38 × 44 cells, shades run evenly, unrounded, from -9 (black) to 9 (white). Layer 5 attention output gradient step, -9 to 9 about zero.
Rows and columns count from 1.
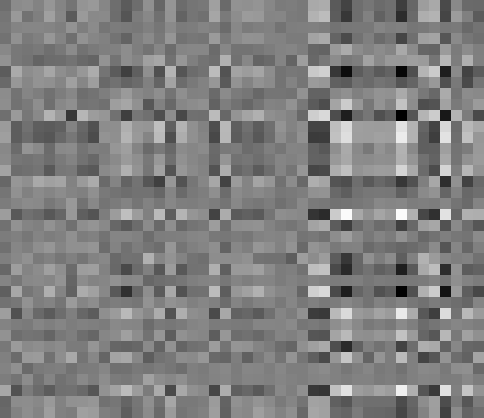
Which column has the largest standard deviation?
37
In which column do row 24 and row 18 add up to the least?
32
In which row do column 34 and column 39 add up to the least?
33
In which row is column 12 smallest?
27
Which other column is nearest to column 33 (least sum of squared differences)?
13
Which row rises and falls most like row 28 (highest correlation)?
3
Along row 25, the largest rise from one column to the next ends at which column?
42
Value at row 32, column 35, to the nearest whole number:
-1
